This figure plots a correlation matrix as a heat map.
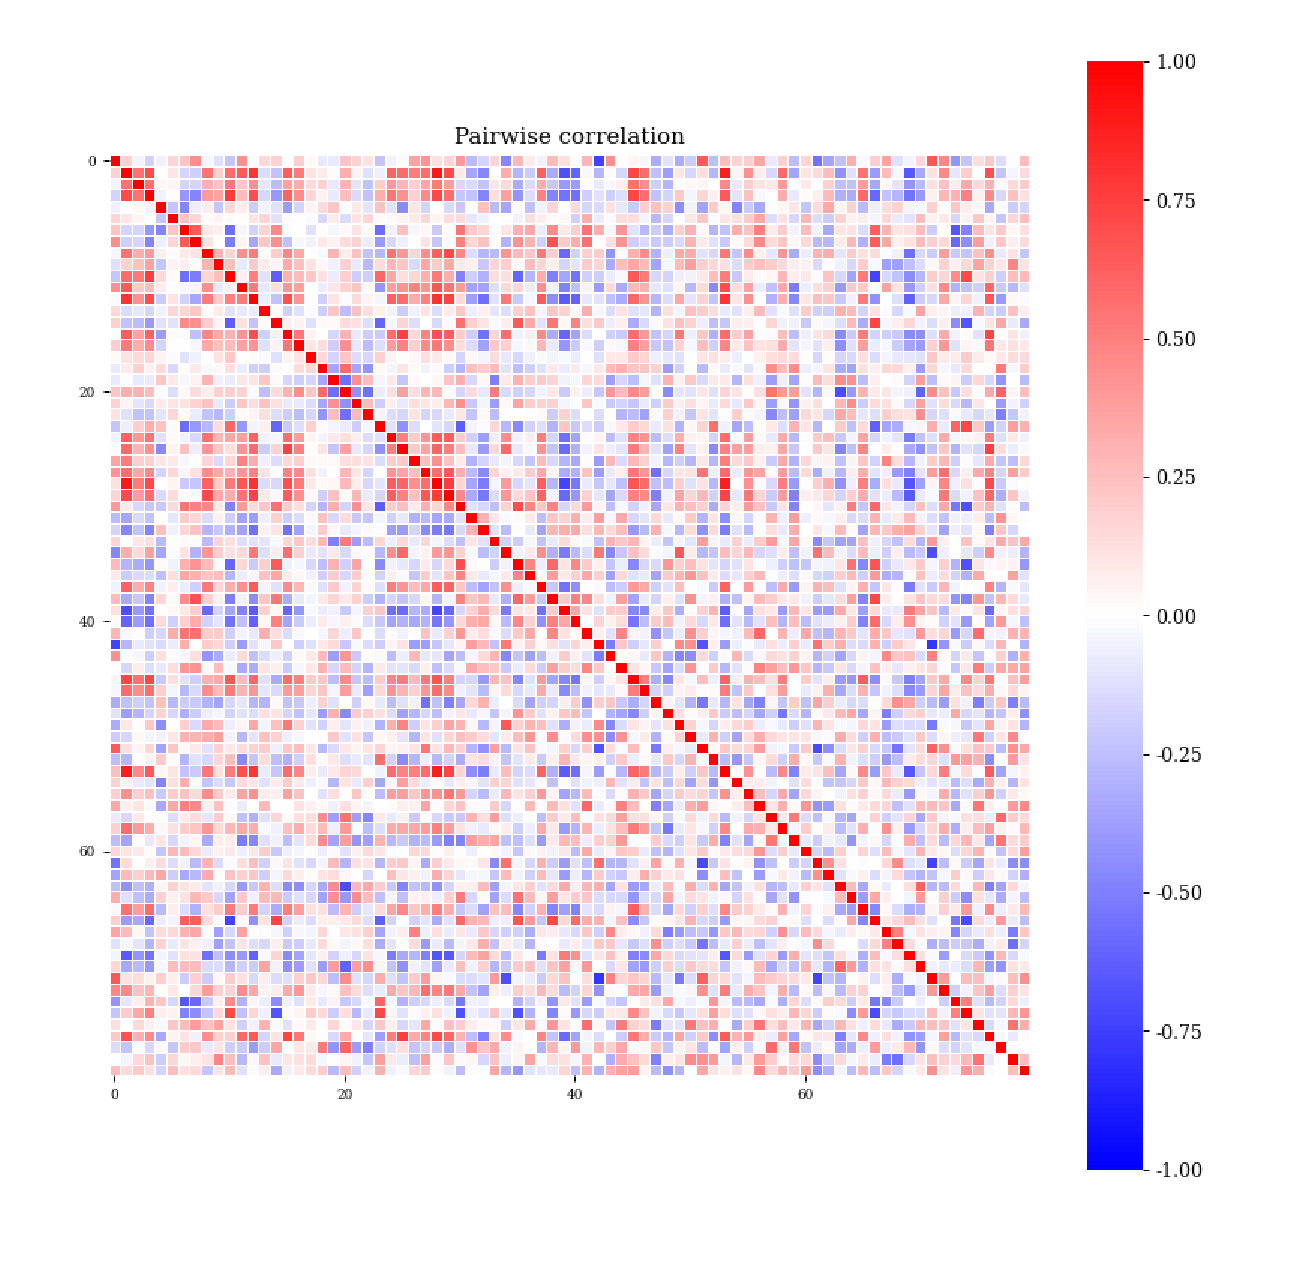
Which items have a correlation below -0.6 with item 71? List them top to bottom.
34, 42, 61
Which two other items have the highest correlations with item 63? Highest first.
70, 19
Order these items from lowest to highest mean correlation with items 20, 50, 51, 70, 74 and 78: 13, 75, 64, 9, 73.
64, 73, 13, 9, 75
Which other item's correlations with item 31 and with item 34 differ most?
12
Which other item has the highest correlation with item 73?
23
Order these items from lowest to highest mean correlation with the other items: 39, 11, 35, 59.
39, 59, 35, 11
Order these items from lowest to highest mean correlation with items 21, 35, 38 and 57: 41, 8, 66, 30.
8, 41, 30, 66
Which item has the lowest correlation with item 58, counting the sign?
48
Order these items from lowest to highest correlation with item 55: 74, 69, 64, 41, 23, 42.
69, 23, 74, 42, 64, 41
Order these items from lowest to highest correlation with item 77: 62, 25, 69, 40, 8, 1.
1, 8, 62, 25, 69, 40
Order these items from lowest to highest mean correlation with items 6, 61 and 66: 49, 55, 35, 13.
13, 55, 49, 35
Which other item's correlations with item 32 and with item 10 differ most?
3
